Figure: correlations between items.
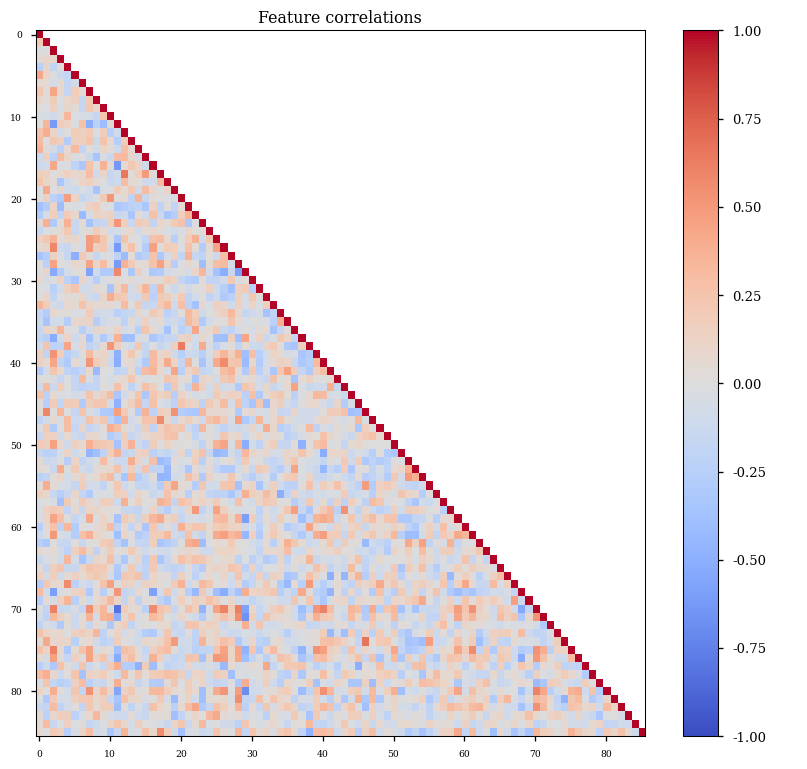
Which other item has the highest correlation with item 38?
20
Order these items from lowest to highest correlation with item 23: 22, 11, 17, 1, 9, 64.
9, 22, 17, 64, 1, 11
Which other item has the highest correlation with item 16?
70
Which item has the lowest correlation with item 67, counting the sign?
35
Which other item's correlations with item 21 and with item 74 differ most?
46
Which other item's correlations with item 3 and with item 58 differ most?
22
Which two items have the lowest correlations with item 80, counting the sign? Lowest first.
29, 11
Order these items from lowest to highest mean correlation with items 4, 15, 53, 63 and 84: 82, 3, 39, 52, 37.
39, 82, 37, 52, 3
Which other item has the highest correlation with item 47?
17
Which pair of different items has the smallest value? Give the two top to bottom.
11, 70
